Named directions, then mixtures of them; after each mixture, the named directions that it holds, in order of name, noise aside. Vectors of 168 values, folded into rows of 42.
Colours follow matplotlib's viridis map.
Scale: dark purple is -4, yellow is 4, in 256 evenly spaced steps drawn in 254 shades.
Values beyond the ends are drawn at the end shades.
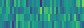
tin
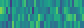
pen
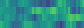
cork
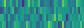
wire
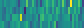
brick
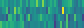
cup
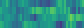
cork.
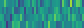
brick, pen, wire.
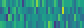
cup, wire.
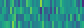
tin.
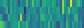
brick, cup, wire.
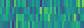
tin.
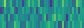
wire.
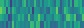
pen.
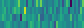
brick.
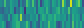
brick, wire.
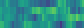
cork.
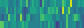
brick, cork, cup.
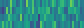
brick, pen.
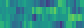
cork.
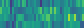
cork, pen, tin.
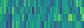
pen, wire.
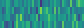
brick, tin, wire.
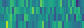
pen, tin, wire.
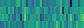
brick, cup.
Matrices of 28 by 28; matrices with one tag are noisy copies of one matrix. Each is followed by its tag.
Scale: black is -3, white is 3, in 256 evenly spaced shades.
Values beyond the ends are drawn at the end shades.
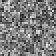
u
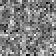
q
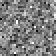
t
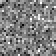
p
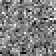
t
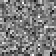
p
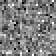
q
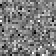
p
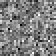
p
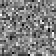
p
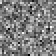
p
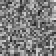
t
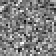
q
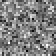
u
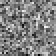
p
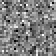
t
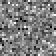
q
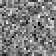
p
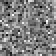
t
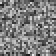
p
